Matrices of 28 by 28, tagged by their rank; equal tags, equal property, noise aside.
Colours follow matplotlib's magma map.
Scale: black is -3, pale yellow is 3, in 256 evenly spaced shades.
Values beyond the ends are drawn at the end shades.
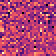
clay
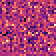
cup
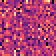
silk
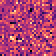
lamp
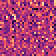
clay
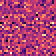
cup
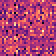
silk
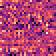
cup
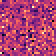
lamp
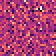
lamp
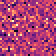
silk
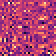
silk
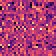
silk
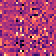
silk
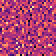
cup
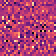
silk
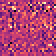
clay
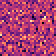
lamp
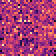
cup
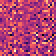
silk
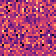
clay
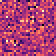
clay
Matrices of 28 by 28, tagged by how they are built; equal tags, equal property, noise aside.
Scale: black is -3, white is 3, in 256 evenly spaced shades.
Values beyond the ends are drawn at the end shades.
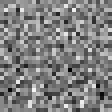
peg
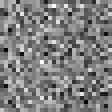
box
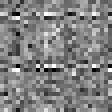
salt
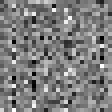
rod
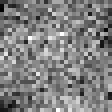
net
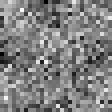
net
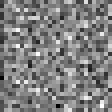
box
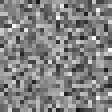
box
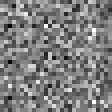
box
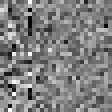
rod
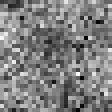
net
